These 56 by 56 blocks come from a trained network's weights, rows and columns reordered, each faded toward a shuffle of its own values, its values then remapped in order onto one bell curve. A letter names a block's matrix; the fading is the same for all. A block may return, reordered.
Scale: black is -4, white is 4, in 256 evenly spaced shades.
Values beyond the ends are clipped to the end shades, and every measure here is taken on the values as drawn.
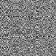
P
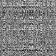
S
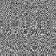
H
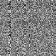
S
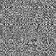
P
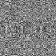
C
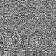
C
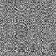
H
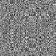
P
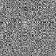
P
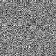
C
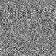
C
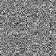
P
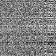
S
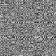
P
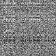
S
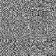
P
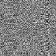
H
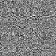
C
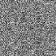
C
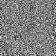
P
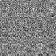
C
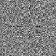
P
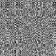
H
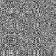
H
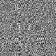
P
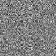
C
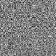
C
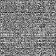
S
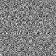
C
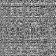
S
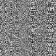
S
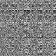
S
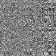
S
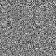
C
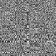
P
